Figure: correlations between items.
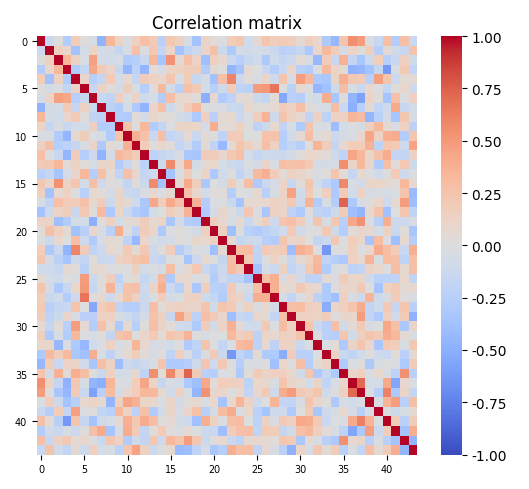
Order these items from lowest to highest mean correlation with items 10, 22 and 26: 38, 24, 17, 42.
42, 17, 24, 38
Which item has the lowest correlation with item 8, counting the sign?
38
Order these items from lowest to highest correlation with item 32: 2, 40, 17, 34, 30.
2, 17, 30, 34, 40
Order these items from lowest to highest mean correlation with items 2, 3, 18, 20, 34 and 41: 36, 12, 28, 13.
36, 12, 28, 13
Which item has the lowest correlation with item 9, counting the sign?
34
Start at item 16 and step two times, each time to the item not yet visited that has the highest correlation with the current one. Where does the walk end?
37
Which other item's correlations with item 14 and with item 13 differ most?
15
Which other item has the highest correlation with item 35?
17
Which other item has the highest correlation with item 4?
22
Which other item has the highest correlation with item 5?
27
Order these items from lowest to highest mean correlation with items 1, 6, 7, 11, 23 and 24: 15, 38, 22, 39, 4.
4, 39, 22, 15, 38
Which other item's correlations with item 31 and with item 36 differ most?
41
